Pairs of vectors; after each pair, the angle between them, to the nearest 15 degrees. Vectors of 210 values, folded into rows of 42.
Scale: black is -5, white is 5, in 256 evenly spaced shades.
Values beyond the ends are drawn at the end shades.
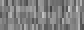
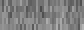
135 degrees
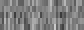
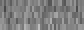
120 degrees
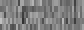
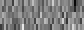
75 degrees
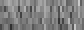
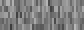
60 degrees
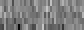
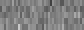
135 degrees
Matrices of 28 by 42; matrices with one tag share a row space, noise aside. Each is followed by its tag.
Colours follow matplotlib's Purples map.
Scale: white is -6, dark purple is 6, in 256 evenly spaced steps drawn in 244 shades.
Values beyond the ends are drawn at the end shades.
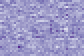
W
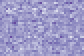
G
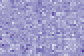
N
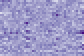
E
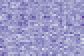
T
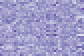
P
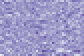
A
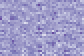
N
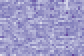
W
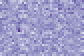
T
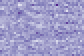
W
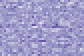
G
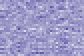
W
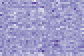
G
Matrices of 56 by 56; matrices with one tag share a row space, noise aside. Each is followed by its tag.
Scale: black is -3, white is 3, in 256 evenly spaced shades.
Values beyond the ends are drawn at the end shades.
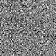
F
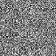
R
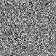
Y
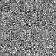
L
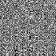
R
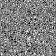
L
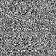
Y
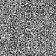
L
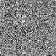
Y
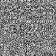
L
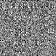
Y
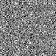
R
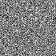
R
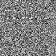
Y
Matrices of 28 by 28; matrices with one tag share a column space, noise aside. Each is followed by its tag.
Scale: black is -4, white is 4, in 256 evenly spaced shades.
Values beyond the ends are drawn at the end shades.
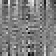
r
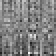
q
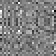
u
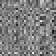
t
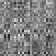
q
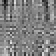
r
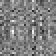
t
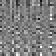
r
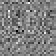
u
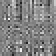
r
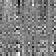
r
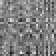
q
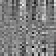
r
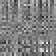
r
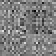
u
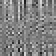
r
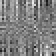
r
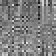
r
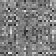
t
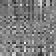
r
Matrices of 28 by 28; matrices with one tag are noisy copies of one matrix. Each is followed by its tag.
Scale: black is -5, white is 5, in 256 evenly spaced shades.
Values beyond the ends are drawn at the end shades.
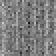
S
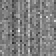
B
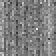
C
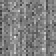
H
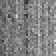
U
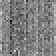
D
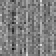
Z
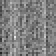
H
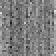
D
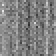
S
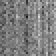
U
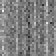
S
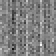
Z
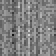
B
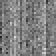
H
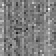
C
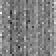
D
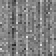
Z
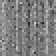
S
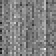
H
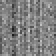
B
